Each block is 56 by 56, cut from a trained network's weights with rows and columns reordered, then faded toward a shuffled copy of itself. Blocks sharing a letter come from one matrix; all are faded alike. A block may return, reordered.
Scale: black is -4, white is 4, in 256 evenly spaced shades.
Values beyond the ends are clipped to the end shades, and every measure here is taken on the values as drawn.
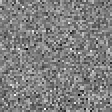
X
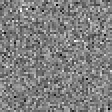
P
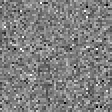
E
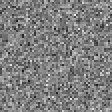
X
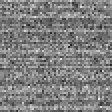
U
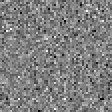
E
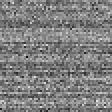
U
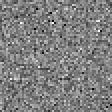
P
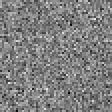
X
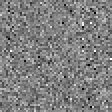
E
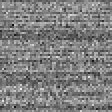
U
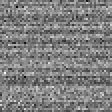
U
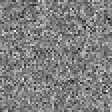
X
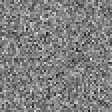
X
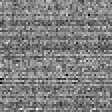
U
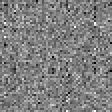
E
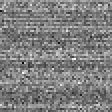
U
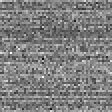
U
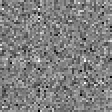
E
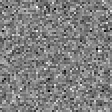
P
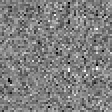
E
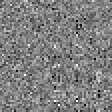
E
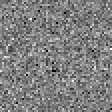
P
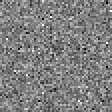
E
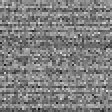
U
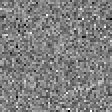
P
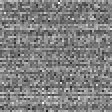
U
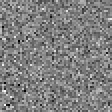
P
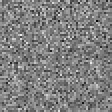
X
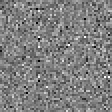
E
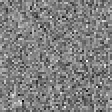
X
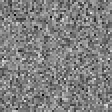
X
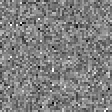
E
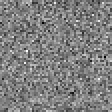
X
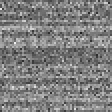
U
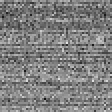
U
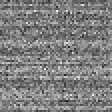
U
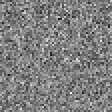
X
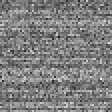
U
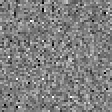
E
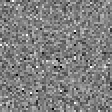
E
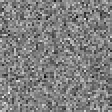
X
